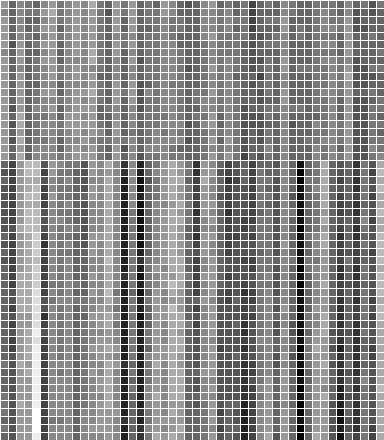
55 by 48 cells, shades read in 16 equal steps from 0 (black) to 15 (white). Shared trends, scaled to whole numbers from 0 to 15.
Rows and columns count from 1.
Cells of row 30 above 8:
13
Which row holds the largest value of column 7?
2
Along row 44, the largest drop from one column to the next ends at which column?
6
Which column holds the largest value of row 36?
5
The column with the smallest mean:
38
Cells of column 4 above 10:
6
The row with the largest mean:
12
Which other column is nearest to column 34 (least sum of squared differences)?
40
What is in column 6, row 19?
8
